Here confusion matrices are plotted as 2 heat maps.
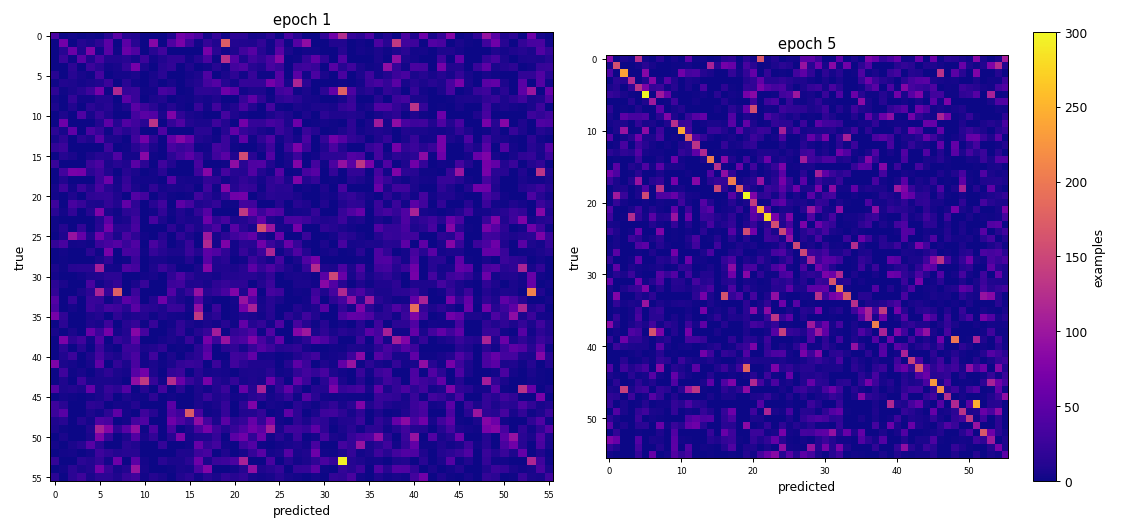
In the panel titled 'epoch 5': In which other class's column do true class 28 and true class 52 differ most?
46
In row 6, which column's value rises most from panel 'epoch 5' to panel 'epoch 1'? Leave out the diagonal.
27
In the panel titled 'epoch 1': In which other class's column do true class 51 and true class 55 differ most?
34
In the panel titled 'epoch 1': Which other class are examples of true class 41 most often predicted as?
33
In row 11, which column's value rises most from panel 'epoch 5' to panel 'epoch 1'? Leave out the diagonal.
36
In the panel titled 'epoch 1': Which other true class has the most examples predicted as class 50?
11
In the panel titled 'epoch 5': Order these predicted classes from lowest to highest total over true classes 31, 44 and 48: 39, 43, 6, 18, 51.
18, 6, 39, 43, 51
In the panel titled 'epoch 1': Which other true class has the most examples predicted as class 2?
25
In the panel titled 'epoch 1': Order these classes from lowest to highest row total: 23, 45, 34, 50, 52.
45, 52, 23, 50, 34
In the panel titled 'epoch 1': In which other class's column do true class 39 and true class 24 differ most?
23
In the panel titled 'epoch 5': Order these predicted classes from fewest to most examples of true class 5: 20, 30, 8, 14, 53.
14, 30, 8, 20, 53
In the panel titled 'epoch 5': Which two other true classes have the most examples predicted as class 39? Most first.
48, 8
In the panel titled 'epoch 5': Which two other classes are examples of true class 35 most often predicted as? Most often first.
38, 36
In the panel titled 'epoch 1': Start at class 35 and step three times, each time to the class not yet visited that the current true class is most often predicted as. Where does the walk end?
40
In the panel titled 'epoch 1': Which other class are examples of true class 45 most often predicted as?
54
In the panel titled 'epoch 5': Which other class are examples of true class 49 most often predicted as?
22
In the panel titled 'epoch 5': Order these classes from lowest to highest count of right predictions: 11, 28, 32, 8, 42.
8, 28, 42, 11, 32
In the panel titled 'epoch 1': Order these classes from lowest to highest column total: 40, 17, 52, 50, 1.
1, 50, 52, 17, 40
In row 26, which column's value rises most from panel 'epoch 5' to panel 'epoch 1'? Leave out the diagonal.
17
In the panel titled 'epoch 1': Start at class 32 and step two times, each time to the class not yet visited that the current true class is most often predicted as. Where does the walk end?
21
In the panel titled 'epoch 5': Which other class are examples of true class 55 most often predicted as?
23
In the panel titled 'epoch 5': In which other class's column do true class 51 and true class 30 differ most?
32
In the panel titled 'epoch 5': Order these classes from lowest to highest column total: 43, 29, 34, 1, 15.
15, 34, 1, 43, 29
